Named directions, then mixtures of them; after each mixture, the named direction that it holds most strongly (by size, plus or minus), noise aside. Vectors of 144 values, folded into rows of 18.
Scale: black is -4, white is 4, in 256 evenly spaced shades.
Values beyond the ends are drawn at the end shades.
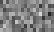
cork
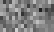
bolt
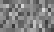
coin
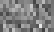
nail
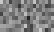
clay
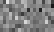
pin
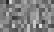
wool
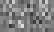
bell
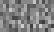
wool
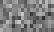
cork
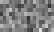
clay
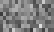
nail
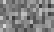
cork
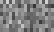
bell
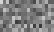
cork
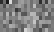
bell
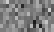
coin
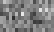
bolt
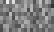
pin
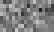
bolt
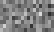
cork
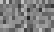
clay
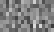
wool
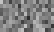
clay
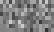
bell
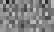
bell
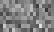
nail
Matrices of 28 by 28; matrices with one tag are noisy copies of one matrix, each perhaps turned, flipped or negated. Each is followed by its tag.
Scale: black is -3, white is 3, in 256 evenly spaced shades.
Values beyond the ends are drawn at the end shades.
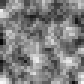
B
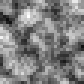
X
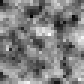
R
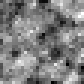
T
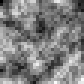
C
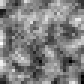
B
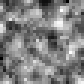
R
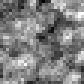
T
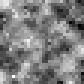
C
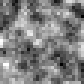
T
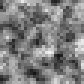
R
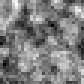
T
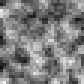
B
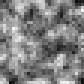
B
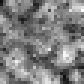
X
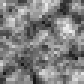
X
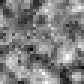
X
